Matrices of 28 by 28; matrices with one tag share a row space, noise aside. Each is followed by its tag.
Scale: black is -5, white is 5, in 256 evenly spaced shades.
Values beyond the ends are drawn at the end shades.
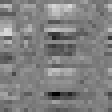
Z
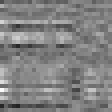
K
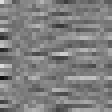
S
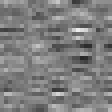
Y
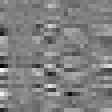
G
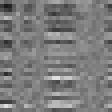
Z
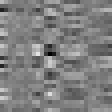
G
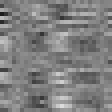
S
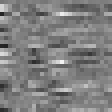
S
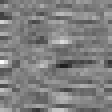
S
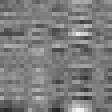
Y
